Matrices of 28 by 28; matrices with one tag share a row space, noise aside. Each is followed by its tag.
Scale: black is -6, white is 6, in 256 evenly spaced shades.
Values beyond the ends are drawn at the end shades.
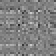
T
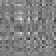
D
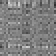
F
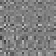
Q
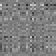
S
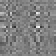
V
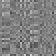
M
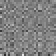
Q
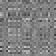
F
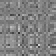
T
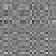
S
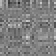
F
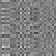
M
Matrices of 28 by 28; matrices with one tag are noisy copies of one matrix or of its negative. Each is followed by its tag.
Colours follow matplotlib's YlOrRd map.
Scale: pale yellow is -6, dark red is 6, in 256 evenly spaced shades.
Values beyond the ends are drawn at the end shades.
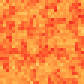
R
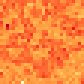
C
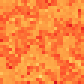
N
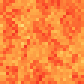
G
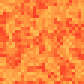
N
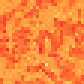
N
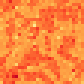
N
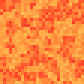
N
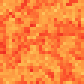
N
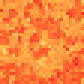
C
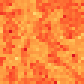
G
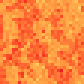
G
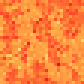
G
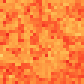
C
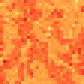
G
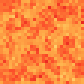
N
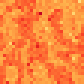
G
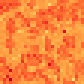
N
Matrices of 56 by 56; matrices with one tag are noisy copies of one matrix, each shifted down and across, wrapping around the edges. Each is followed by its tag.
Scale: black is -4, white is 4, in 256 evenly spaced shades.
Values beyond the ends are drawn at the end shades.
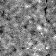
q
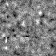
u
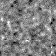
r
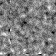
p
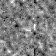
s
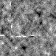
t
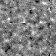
p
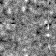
u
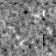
s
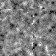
r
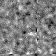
p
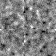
r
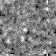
u
